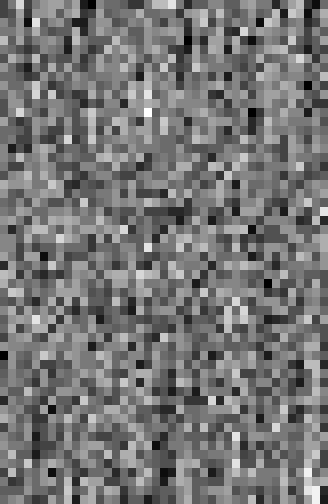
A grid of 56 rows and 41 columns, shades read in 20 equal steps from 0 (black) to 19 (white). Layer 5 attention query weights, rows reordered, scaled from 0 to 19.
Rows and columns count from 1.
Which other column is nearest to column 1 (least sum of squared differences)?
15
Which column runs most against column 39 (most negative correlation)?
37
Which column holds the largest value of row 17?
6
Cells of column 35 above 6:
41
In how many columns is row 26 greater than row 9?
23
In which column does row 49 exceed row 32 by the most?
34
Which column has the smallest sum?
33
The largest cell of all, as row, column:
13, 19
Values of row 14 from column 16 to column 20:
13 8 4 12 8
